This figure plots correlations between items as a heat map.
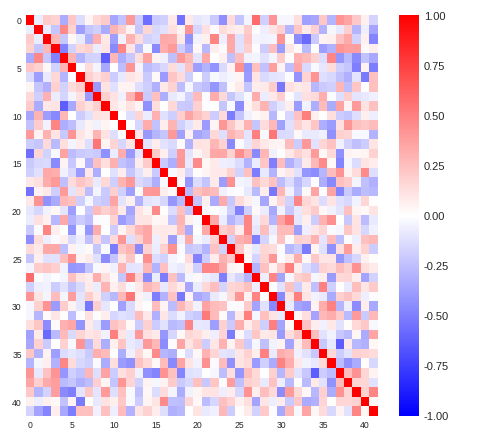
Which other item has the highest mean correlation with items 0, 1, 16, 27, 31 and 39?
37
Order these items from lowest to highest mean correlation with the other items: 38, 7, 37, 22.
7, 37, 38, 22
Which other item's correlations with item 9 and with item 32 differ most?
4
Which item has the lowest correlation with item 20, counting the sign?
25
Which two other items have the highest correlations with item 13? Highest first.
8, 33
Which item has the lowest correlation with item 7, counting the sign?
30
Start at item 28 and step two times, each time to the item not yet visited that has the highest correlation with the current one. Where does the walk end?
15
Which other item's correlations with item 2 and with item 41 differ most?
33
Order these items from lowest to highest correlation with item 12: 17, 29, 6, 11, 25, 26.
26, 11, 6, 25, 17, 29
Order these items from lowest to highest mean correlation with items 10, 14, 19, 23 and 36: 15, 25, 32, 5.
5, 15, 25, 32
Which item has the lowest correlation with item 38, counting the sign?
36
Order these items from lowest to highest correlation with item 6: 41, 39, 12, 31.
39, 31, 12, 41
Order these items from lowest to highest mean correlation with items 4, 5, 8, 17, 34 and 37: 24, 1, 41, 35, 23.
41, 35, 23, 24, 1
